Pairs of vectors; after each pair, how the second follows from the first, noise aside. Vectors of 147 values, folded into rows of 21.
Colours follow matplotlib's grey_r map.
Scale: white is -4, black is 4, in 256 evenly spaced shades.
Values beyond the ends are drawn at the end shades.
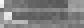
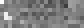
partly zeroed.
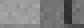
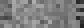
wrapped around, partly zeroed.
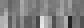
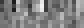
reversed.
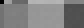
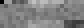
partly zeroed.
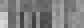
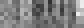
reversed.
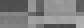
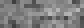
wrapped around, partly zeroed.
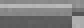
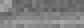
reversed, shrunk.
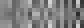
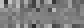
reversed, negated, partly zeroed.
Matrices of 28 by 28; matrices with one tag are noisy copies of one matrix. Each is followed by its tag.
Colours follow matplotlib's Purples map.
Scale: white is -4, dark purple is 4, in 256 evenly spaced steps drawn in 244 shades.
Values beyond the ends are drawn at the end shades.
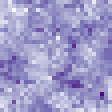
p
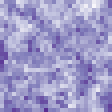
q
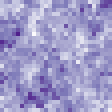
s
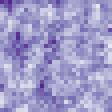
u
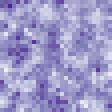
u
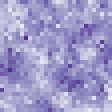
p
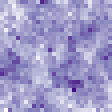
p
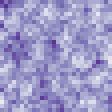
u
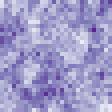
s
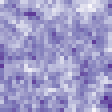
q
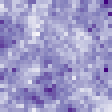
s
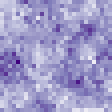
p
